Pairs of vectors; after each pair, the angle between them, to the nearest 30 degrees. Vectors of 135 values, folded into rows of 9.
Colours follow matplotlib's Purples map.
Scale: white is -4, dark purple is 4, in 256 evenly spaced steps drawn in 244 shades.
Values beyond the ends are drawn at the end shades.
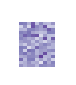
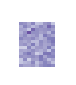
90 degrees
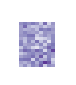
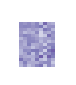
60 degrees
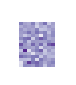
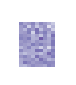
60 degrees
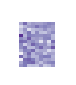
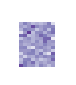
60 degrees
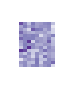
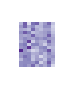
60 degrees
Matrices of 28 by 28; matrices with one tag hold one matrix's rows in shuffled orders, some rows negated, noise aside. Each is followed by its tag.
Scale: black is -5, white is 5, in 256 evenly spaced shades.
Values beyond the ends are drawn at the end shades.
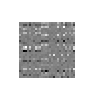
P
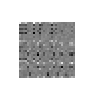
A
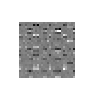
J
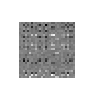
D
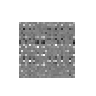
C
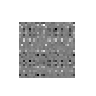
C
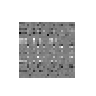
A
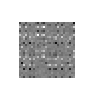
C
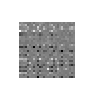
A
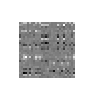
P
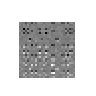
D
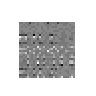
A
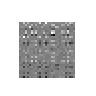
D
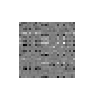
P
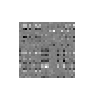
P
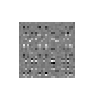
D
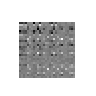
A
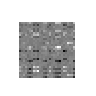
J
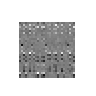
C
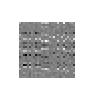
P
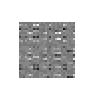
J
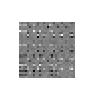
A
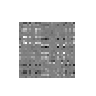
P
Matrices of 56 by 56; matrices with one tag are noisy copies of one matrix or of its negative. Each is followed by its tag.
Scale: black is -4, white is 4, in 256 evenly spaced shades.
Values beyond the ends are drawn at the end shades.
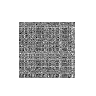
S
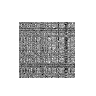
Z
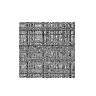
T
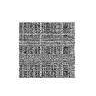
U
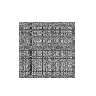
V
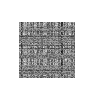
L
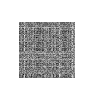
S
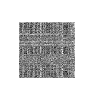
U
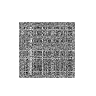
V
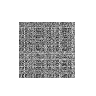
S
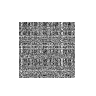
L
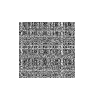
L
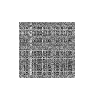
V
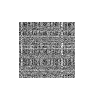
L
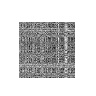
Z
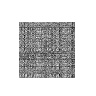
S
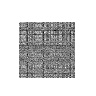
T
